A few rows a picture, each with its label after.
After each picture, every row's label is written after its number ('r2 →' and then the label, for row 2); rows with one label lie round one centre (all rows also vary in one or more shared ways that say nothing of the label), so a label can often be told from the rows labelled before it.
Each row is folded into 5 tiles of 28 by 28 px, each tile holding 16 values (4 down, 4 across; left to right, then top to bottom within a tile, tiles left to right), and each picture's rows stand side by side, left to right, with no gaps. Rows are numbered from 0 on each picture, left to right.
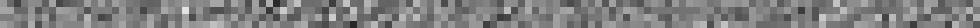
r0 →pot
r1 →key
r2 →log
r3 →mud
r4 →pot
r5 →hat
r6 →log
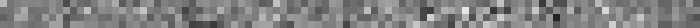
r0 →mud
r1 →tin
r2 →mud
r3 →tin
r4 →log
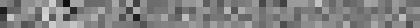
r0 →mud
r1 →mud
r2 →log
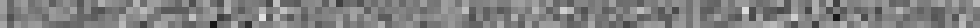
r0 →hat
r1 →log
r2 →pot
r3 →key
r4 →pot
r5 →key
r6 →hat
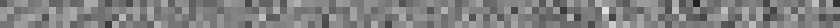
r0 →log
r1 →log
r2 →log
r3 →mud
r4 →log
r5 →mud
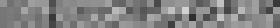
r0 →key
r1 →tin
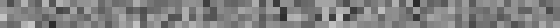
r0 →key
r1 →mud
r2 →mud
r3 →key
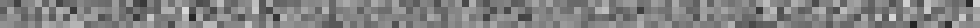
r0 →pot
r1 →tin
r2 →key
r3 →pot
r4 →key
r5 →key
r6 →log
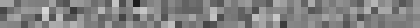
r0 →mud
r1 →pot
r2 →mud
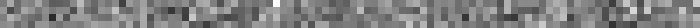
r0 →tin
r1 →hat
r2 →tin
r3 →hat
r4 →key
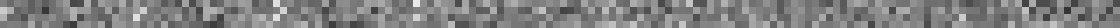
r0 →pot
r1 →tin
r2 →tin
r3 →key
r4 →hat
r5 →log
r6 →log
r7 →pot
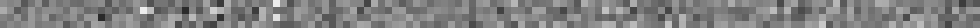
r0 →pot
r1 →pot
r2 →key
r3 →key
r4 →hat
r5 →hat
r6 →log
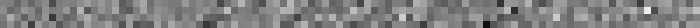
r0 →tin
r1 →mud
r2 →log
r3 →mud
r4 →mud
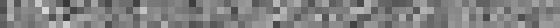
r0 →log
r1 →tin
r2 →log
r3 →pot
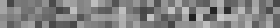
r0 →key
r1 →tin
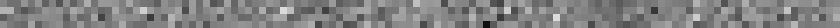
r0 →pot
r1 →pot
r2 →pot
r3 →mud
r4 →tin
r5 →mud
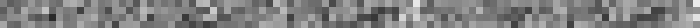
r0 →key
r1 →key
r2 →hat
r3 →hat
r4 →hat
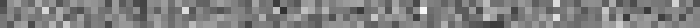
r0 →log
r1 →log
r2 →key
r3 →tin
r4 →pot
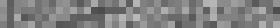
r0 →hat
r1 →key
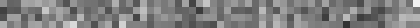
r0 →hat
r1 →key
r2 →hat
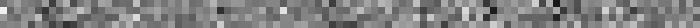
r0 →tin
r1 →key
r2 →tin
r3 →mud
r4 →hat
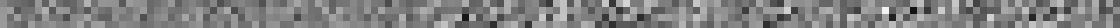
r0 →pot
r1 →mud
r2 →log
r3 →log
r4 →key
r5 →mud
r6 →tin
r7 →tin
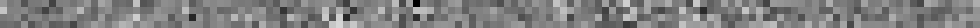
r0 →tin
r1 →key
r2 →mud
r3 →pot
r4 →key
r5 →hat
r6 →hat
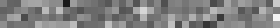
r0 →hat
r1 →pot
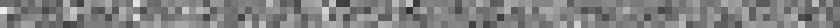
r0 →pot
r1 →hat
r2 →pot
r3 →mud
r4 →hat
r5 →pot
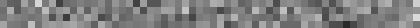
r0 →pot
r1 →key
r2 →tin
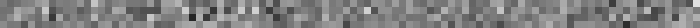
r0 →key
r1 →tin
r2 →mud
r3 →tin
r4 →hat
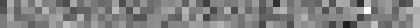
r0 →log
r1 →mud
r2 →mud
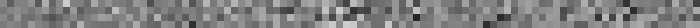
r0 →key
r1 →key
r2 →hat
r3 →mud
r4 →mud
